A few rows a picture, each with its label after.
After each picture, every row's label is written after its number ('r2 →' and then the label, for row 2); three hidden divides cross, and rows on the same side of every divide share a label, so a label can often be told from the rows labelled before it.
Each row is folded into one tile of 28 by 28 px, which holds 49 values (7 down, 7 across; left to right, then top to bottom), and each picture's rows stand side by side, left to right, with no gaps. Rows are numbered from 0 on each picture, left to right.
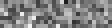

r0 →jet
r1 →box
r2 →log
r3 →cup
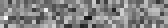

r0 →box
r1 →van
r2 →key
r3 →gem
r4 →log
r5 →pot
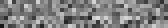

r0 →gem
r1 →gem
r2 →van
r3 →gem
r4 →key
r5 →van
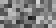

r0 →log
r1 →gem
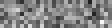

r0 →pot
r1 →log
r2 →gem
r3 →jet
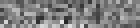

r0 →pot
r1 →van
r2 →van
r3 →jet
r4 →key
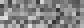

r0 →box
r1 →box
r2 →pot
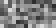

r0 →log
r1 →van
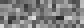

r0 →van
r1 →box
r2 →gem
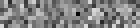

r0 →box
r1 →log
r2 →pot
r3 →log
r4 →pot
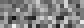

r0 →van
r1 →gem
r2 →gem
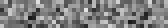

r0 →log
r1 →gem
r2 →log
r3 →jet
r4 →log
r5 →gem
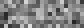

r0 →gem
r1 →log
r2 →log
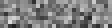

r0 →key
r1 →jet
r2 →key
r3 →gem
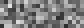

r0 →jet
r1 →key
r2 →gem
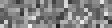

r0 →pot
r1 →box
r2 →gem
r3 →cup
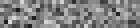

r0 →key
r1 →jet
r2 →log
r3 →pot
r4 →log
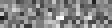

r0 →pot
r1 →jet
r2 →box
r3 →box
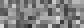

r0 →log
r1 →gem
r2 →cup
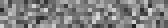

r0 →log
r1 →van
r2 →key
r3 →key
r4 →cup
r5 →log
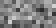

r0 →key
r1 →cup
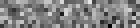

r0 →cup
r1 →cup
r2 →log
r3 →log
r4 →pot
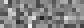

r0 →log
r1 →box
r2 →key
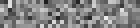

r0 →jet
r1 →pot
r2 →pot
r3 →gem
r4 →log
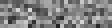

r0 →van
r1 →cup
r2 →gem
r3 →key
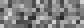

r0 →log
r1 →gem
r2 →gem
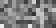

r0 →log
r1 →log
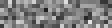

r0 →jet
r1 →key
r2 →gem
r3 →pot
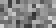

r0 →log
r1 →gem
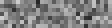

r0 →cup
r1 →box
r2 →pot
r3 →gem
